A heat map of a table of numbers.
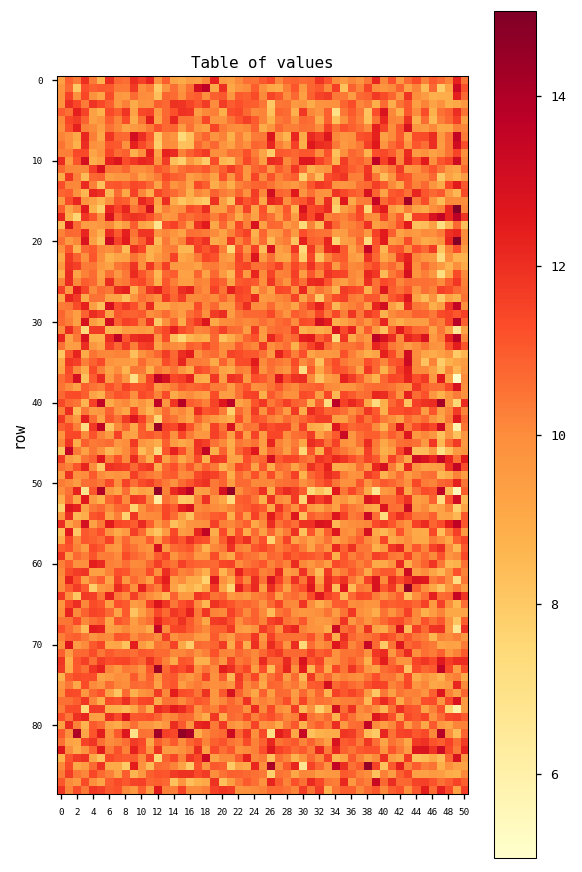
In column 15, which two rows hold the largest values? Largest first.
81, 40
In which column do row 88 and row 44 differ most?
47
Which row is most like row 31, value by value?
78
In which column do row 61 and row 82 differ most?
43
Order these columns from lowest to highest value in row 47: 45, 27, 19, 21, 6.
21, 6, 27, 19, 45
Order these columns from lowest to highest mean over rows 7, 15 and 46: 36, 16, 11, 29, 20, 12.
12, 16, 36, 20, 11, 29
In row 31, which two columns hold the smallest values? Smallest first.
49, 3
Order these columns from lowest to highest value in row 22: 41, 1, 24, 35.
41, 35, 1, 24
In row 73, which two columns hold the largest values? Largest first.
12, 47
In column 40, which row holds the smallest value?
54
